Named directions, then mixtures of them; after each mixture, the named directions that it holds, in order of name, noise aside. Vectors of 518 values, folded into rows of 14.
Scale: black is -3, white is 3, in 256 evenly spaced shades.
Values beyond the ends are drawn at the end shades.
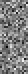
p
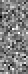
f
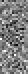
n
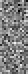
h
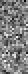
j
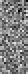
h.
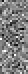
n.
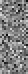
h, p.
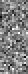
f.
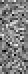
n.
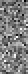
h, j.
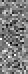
n.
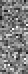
f, j.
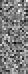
h.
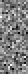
f.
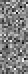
p.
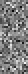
f, p.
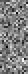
p.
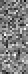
j, p.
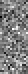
f.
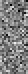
h.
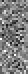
n.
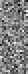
h.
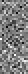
n, p.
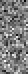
j.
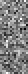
j, p.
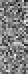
h, j.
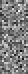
h, p.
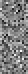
h, p.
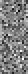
h, p.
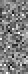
f, n.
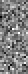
f.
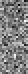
h, j.
